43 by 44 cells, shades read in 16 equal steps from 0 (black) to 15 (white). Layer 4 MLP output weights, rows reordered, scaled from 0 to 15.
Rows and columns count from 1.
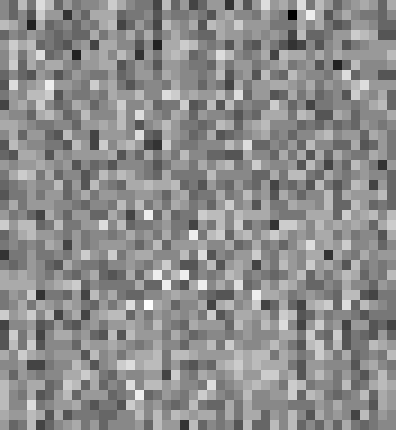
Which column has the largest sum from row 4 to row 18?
2
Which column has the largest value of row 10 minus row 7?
38
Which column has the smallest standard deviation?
3
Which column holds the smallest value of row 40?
5
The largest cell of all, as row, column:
31, 17
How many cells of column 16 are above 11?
3
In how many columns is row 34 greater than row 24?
14
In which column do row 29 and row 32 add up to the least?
10
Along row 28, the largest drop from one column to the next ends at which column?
22
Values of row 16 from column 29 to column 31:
8 8 6
